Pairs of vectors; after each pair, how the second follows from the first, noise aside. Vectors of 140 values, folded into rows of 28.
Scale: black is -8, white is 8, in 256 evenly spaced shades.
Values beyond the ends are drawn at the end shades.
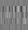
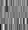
wrapped around, negated, scaled up.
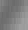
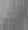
reversed.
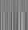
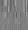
reversed, partly zeroed.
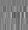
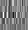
reversed, scaled up.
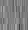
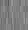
reversed, shrunk.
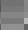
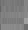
shrunk.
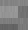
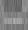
wrapped around, negated.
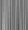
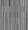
reversed, partly zeroed.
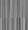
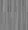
reversed, shrunk.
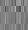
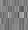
wrapped around, negated.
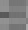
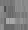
wrapped around, negated.
